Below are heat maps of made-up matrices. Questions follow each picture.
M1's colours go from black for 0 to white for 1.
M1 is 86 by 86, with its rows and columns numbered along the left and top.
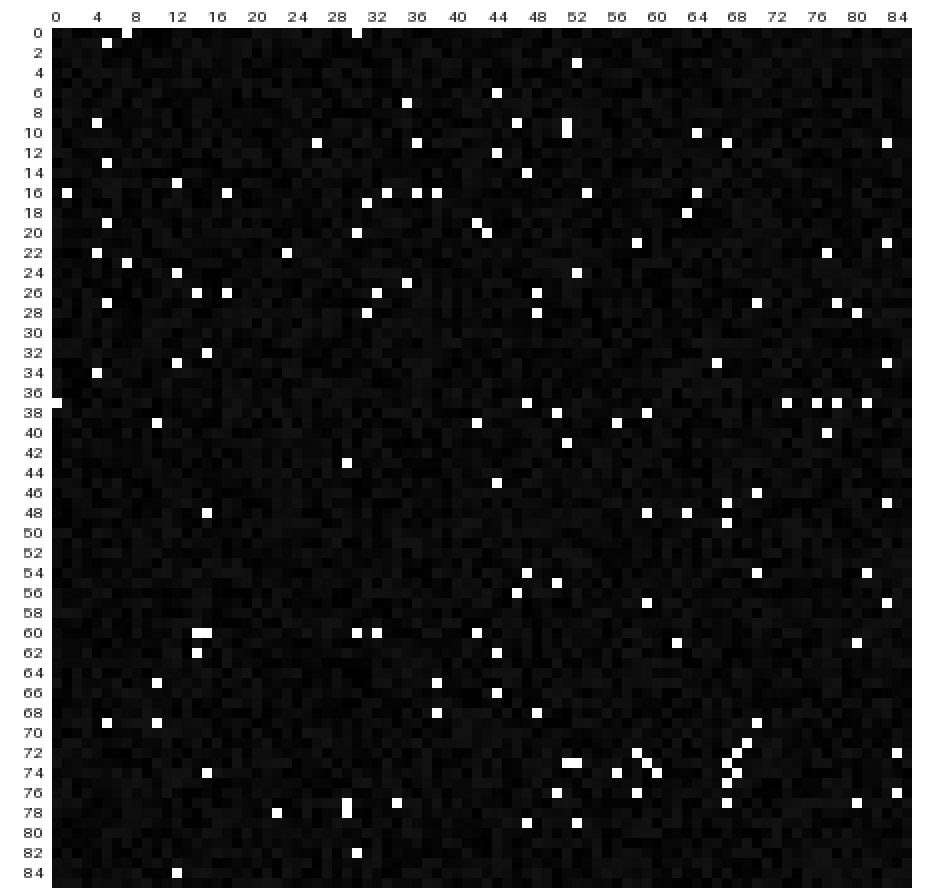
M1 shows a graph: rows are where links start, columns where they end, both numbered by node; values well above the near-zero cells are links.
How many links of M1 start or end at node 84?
3
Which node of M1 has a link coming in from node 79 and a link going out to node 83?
node 47
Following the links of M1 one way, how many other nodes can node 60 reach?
10
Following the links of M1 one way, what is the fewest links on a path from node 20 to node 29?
2
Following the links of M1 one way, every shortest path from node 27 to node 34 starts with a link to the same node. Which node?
node 78
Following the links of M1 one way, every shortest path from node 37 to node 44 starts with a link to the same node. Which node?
node 76
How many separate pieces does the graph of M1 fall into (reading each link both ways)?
4
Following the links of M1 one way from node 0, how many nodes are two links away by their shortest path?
1
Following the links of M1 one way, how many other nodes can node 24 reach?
3
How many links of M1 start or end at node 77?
6
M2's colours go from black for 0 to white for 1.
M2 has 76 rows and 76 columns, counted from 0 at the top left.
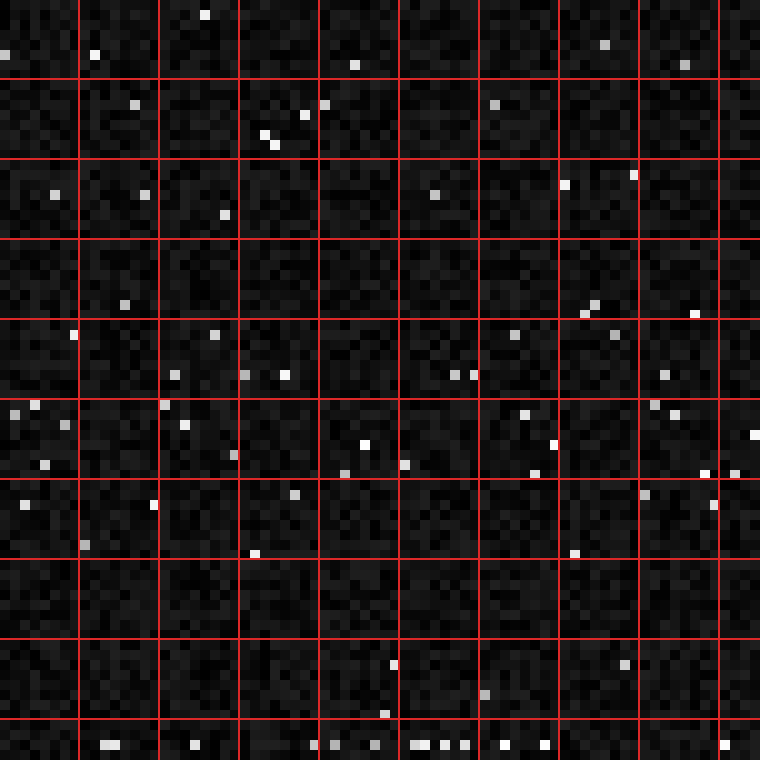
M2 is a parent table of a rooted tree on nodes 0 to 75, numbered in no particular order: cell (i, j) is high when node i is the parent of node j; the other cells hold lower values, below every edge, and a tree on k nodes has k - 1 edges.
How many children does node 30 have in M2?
2
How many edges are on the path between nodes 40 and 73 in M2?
5
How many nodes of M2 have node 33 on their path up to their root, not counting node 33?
5
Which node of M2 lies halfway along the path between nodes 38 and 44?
50
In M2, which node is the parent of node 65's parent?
46
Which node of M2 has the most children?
74
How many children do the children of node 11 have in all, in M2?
2
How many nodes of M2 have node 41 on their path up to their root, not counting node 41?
4
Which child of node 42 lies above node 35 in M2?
6
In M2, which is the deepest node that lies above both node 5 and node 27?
19
